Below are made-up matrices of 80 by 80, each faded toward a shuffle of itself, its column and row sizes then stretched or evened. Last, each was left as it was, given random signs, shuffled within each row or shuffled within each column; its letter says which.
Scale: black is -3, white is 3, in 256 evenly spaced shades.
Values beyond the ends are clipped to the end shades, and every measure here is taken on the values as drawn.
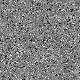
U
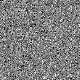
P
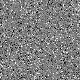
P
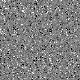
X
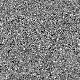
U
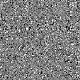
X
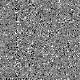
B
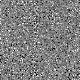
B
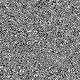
U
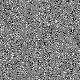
P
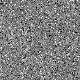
P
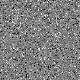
B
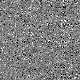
B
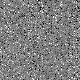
P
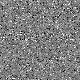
U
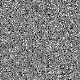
B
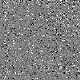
X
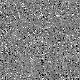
B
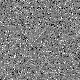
U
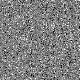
P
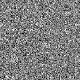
X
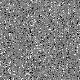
P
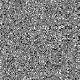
X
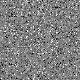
B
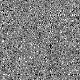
X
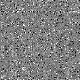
X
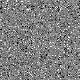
X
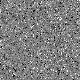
P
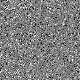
B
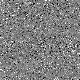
U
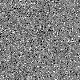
U
